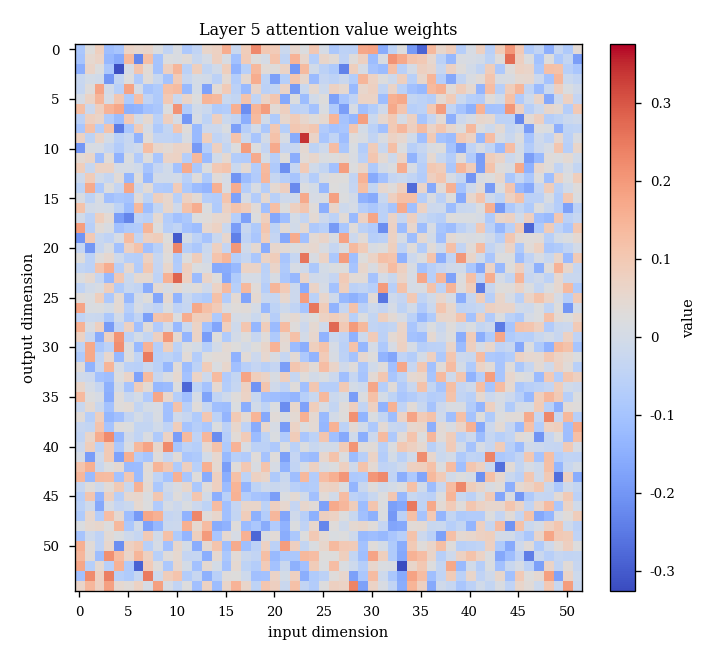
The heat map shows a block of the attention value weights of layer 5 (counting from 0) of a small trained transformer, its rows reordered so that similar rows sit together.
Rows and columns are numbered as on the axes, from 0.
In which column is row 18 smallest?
46
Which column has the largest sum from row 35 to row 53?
34
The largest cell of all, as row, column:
9, 23
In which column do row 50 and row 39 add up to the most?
3
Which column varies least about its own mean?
51
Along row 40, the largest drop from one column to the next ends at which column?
10
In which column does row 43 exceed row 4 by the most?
31
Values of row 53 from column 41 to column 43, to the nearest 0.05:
-0.05 0 0.05
